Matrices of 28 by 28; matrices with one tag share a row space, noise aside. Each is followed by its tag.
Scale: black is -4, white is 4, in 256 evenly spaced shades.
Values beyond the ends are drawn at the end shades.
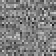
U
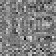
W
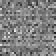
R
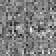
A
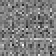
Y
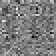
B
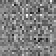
Y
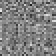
W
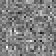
A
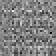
Y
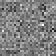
U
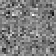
B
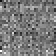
R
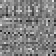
R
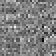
U
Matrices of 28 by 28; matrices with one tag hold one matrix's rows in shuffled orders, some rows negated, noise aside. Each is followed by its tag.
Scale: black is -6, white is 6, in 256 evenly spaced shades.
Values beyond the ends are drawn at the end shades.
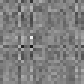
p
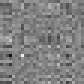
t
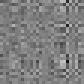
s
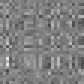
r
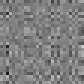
r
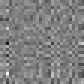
r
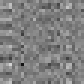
t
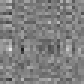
t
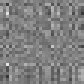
r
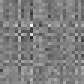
p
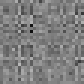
p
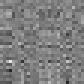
t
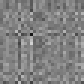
p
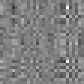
s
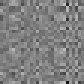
s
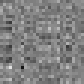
t
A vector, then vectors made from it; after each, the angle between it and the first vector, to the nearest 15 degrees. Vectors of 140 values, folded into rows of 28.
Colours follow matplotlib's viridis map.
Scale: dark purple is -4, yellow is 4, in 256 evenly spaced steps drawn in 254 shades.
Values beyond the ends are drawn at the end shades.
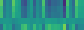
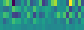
105 degrees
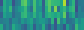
150 degrees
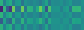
90 degrees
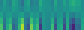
90 degrees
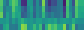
15 degrees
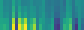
75 degrees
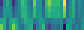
150 degrees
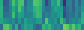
75 degrees
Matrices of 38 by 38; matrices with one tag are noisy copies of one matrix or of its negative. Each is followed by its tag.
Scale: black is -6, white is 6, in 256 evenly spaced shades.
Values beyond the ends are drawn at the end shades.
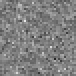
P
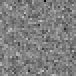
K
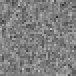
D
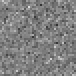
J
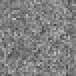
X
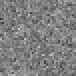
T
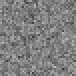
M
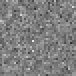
D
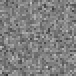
K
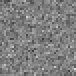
J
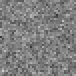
M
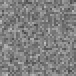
K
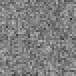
T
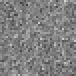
T
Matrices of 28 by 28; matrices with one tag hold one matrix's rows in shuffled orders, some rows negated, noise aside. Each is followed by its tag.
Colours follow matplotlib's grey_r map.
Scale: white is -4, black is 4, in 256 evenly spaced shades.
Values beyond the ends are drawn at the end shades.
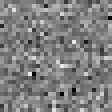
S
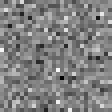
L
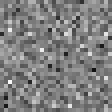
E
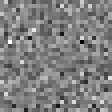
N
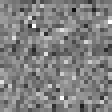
S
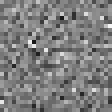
S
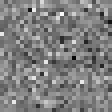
S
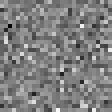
N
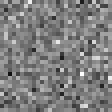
N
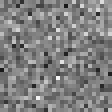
L
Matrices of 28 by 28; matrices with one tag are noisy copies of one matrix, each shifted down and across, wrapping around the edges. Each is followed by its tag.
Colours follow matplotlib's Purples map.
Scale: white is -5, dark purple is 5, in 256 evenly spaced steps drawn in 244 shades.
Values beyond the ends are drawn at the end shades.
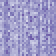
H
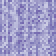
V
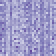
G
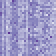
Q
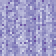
V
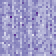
H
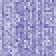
G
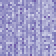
G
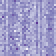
Q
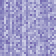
G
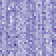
V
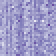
Q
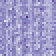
V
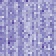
H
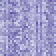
Q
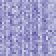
H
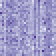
Q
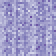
V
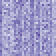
G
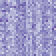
V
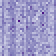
Q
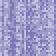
Q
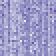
G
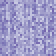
H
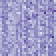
H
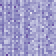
H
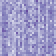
H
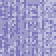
G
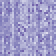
H
